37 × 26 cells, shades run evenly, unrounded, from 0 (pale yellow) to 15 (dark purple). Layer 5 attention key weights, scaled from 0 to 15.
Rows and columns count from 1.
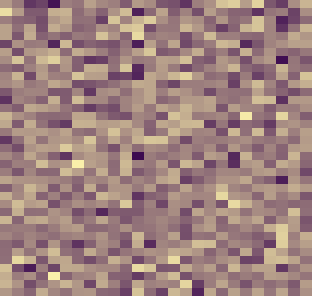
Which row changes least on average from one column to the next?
29
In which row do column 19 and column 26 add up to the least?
1
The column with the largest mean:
10
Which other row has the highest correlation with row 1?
34
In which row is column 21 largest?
6
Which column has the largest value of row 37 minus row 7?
17
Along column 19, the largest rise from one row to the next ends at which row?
26
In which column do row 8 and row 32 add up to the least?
5
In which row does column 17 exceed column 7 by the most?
37
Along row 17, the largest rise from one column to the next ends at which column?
23
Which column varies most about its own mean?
12
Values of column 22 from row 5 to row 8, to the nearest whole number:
9 10 9 7
